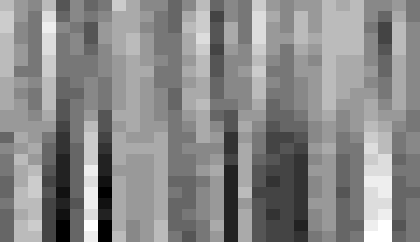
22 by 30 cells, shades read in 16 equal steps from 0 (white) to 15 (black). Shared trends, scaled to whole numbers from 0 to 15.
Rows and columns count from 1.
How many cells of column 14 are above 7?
9
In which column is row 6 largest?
16
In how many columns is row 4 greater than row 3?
4
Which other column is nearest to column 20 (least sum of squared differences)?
21
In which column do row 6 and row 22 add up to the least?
27
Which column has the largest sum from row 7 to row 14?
5
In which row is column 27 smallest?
22
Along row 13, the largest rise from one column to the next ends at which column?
8
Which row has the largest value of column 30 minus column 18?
18
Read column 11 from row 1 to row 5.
7 6 7 6 6
